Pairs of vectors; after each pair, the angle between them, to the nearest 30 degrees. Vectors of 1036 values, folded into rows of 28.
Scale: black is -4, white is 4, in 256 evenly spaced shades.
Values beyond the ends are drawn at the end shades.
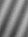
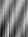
30 degrees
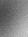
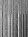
120 degrees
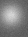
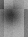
150 degrees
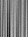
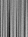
30 degrees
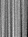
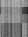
60 degrees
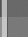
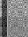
150 degrees
